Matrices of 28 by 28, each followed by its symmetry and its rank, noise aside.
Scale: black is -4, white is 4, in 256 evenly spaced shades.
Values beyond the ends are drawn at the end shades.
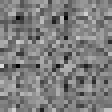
symmetric, rank six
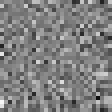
no symmetry, rank seven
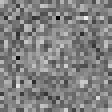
symmetric, rank six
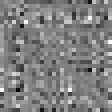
antisymmetric, rank six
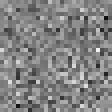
symmetric, rank six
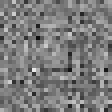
symmetric, rank six
